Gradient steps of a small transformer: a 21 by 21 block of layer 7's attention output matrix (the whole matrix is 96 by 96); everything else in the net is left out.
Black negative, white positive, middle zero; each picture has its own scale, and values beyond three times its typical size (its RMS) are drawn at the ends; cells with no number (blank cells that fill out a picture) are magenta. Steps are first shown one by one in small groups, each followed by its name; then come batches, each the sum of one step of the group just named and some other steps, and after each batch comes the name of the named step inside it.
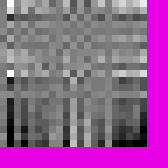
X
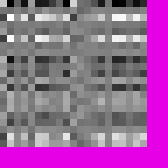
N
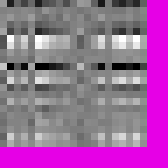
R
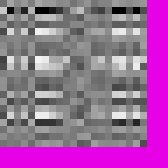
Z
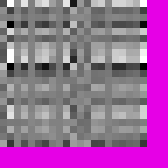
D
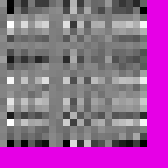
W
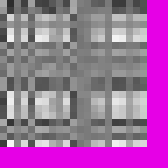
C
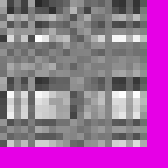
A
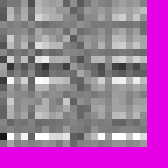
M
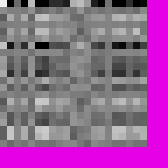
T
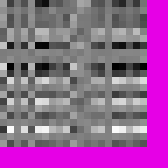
T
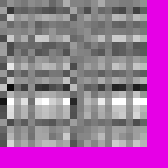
A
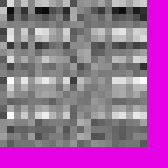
Z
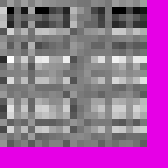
Z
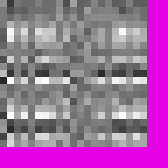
M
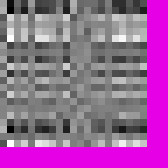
N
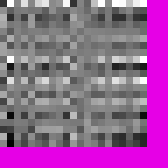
X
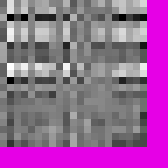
X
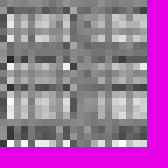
C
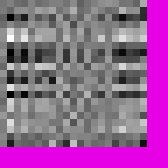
W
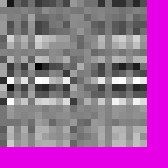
R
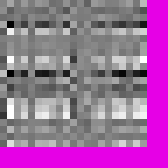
D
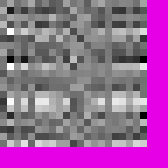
A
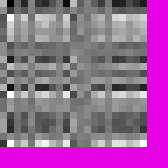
N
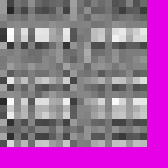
C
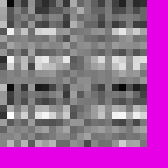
Z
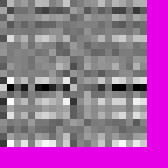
Z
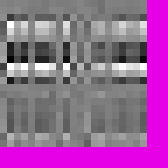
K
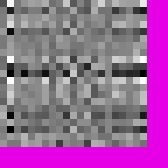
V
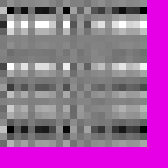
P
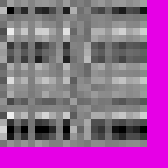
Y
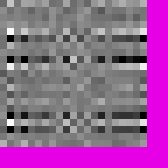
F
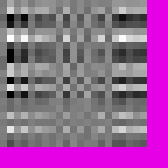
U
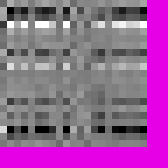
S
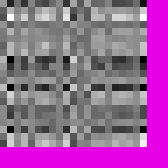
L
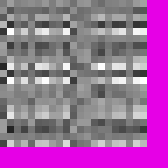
Y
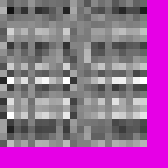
Y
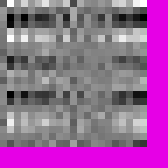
U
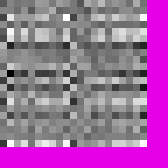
L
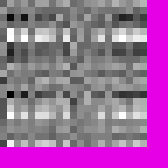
U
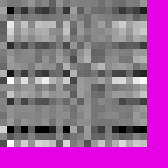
Y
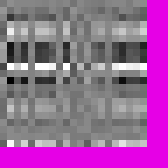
K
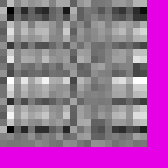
Y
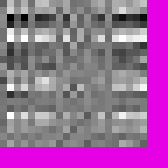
U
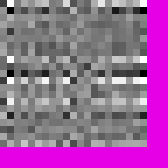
V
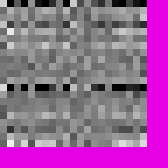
L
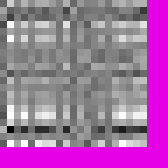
P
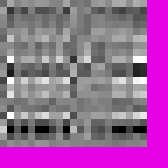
Y
